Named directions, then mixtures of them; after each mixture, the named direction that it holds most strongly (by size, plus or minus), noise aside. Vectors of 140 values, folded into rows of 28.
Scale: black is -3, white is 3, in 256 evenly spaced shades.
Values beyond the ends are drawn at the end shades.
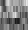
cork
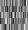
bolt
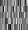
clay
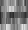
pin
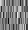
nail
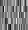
clay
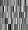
clay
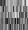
cork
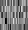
bolt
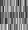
clay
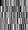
nail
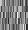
nail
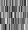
bolt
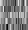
clay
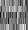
nail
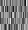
bolt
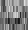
cork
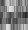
pin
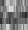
pin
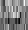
cork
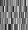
clay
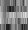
pin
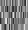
bolt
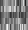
pin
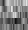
cork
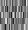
bolt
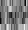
pin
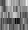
cork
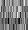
nail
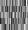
bolt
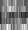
pin
